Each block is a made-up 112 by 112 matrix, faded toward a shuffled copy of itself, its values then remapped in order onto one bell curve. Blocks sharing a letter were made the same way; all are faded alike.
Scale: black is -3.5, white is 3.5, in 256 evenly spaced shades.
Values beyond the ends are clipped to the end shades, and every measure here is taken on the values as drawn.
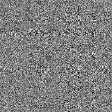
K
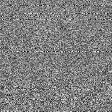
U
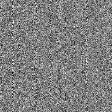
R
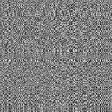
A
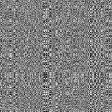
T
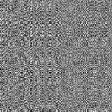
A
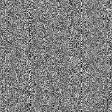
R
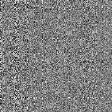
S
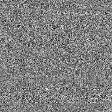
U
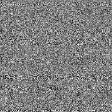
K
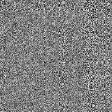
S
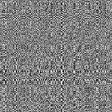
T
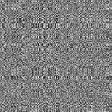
A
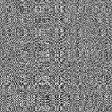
A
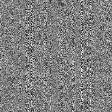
R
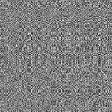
A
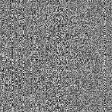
S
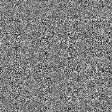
K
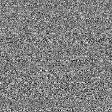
U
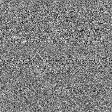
U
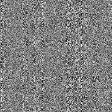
S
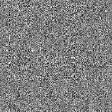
K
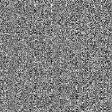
K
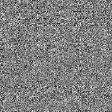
K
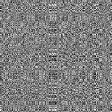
A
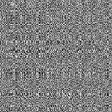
A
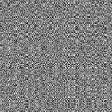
A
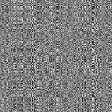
T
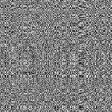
A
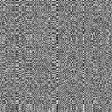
T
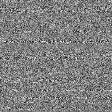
U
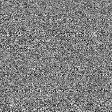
U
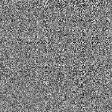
K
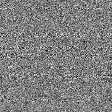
U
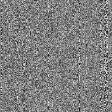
R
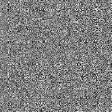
K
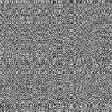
A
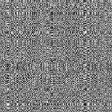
A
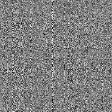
S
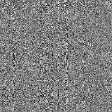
S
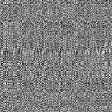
A
